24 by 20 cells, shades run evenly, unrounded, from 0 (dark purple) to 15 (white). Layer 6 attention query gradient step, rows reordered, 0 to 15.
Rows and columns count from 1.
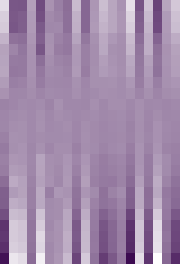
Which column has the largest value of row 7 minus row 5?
5
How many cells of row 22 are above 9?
7
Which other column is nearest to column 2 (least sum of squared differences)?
3
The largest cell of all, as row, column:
24, 18
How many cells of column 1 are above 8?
9
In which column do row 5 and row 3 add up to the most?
15
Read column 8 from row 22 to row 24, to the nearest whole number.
10 10 11
